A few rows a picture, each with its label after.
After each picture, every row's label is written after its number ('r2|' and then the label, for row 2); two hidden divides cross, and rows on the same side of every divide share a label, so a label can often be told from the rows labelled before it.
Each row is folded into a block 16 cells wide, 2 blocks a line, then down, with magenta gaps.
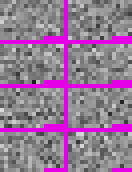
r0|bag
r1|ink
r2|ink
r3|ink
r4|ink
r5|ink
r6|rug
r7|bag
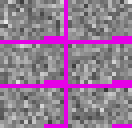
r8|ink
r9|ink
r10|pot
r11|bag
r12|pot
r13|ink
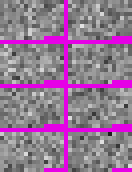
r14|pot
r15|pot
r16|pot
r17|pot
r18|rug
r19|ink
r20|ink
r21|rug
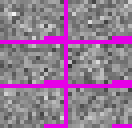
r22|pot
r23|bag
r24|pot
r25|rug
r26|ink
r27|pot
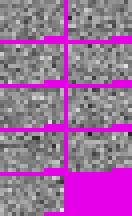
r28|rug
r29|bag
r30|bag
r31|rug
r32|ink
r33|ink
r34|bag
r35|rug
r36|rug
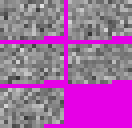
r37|rug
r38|ink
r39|rug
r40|rug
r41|bag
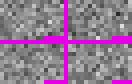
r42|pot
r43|bag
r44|bag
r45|rug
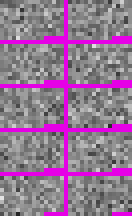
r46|pot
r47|ink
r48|pot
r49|pot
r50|bag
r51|ink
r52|rug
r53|rug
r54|ink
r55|ink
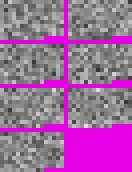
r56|ink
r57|rug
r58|pot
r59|bag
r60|bag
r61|pot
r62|pot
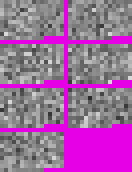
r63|rug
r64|bag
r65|bag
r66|rug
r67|rug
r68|pot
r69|pot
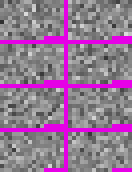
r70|rug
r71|pot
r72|rug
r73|rug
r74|rug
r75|rug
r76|rug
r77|rug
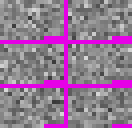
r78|ink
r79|bag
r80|bag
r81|bag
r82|pot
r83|pot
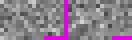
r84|bag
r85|rug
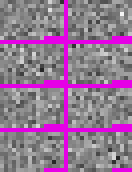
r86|rug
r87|rug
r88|ink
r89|ink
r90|bag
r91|ink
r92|pot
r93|rug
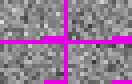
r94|ink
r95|bag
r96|pot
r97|rug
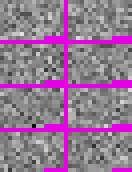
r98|bag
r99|pot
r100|bag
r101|rug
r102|ink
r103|ink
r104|ink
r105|bag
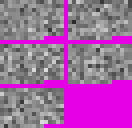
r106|pot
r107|rug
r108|rug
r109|rug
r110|pot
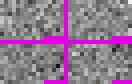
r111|ink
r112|ink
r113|ink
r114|pot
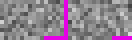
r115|bag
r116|rug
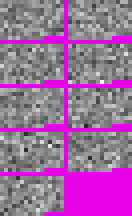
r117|pot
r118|pot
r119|ink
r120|pot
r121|ink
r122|ink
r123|ink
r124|bag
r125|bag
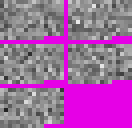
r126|bag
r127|ink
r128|bag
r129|rug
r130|rug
